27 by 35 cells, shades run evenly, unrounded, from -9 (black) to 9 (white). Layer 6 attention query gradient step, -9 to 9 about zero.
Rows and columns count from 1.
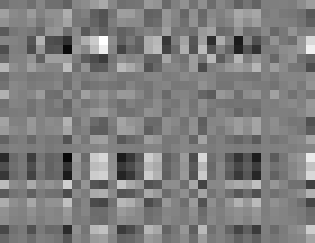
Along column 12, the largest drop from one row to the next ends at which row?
7
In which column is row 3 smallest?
12
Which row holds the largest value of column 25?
5
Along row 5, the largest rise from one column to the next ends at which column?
25
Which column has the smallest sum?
8
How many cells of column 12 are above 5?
4
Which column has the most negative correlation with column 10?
33
